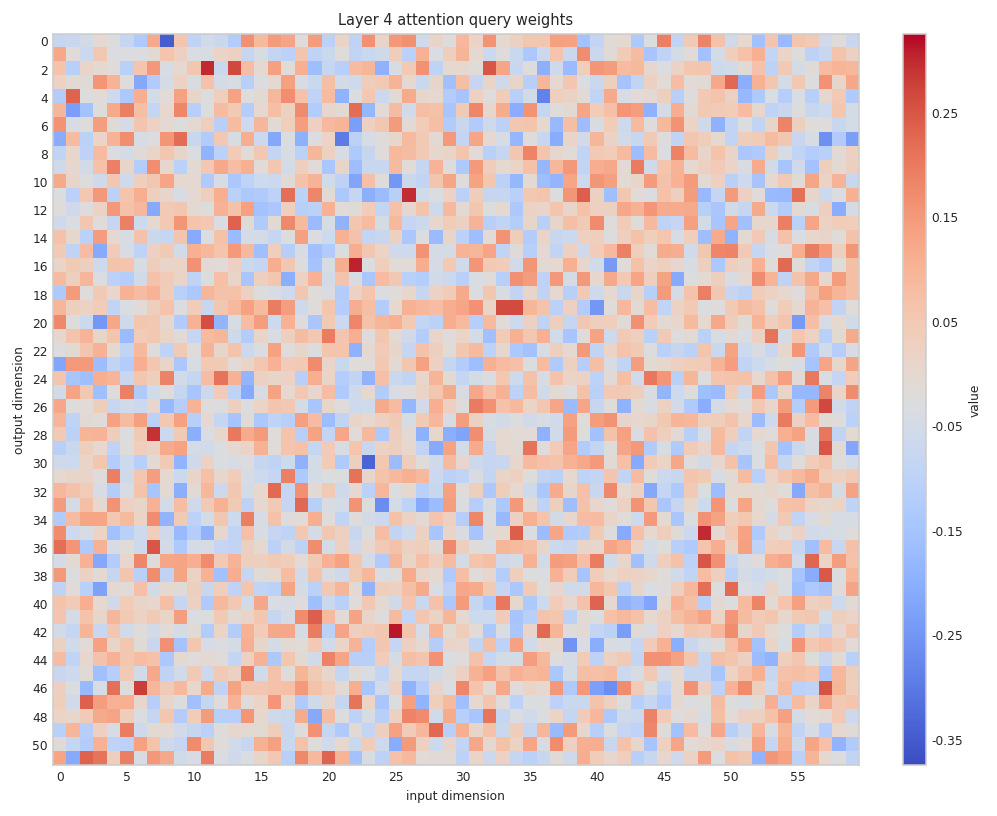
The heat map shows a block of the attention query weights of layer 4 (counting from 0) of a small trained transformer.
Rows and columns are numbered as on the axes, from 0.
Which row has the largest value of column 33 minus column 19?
40
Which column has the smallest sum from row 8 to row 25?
21
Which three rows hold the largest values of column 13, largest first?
2, 13, 28
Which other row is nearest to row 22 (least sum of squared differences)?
1
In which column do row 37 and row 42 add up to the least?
3
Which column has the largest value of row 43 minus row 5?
34
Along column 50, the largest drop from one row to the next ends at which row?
14
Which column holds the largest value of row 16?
22
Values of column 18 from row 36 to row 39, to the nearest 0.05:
-0.1 0 -0.05 -0.05
